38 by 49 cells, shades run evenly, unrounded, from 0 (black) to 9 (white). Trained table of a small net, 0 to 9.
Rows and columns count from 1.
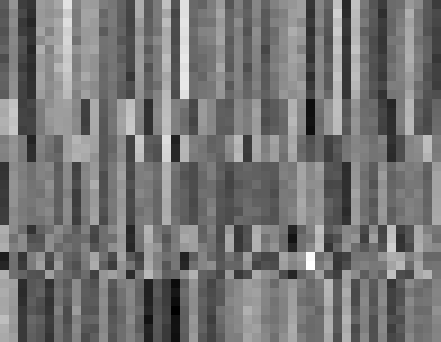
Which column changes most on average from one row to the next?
1
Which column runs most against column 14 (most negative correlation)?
25
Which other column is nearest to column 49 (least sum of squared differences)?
43
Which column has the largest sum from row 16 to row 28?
19
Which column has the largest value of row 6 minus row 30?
21
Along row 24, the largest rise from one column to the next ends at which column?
40
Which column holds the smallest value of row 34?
20
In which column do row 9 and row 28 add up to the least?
15
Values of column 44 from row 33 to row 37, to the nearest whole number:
2 2 2 3 2
